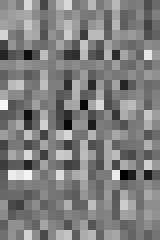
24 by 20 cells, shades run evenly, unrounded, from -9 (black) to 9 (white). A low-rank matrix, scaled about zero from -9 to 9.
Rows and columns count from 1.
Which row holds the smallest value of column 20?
18
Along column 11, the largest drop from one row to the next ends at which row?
11
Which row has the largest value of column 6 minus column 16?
9
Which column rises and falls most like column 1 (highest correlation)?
13
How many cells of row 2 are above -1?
16
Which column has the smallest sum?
1
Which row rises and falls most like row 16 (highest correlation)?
24
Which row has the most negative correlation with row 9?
21
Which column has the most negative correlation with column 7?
20
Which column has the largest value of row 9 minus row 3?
6
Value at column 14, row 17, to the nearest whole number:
3
